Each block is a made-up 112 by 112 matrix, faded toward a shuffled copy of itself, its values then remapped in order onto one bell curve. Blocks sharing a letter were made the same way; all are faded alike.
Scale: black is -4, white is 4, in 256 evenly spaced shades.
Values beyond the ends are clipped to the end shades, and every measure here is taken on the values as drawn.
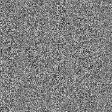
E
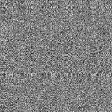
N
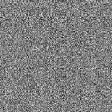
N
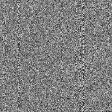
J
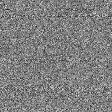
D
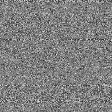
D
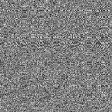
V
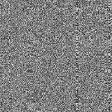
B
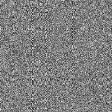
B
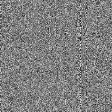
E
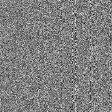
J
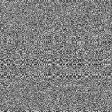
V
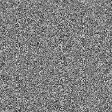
E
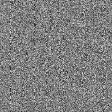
J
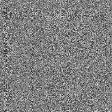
E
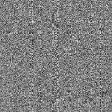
B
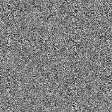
E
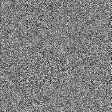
E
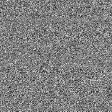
D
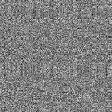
N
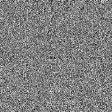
E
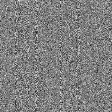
J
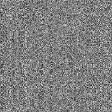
B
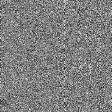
E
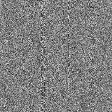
J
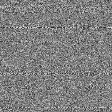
D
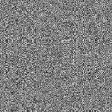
B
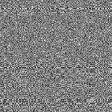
V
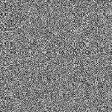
B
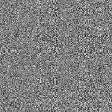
B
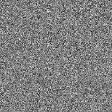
E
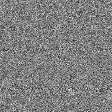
D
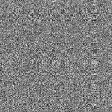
N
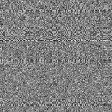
V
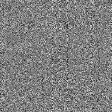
E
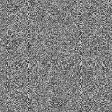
B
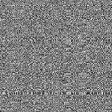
V
